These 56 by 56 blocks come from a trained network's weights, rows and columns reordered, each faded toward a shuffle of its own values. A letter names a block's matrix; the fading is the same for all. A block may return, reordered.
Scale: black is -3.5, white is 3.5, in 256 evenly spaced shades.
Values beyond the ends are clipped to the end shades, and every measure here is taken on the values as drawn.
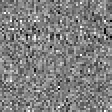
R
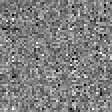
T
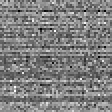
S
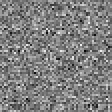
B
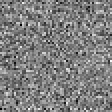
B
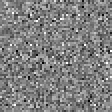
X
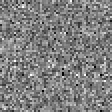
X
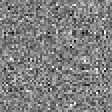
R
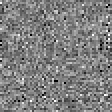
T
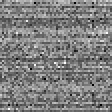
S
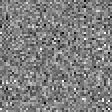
T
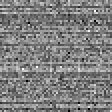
S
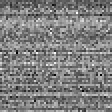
S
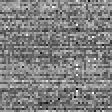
S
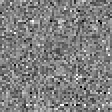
R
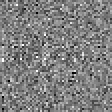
R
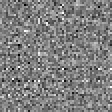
R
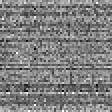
S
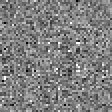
R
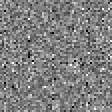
T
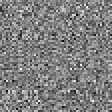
B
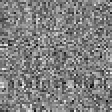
B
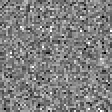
X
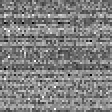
S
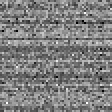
S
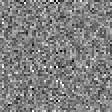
R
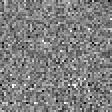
R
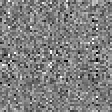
T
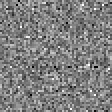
X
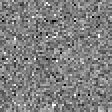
R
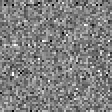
X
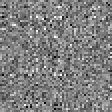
R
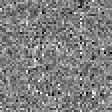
T
